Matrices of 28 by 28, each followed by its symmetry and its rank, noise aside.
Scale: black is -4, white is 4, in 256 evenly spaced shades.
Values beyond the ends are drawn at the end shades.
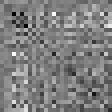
symmetric, rank three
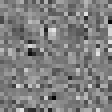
antisymmetric, rank four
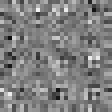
antisymmetric, rank four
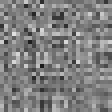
antisymmetric, rank four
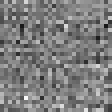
no symmetry, rank six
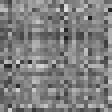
antisymmetric, rank four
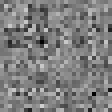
symmetric, rank six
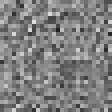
no symmetry, rank six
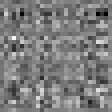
no symmetry, rank three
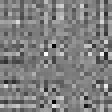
antisymmetric, rank four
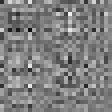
no symmetry, rank three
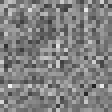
symmetric, rank six
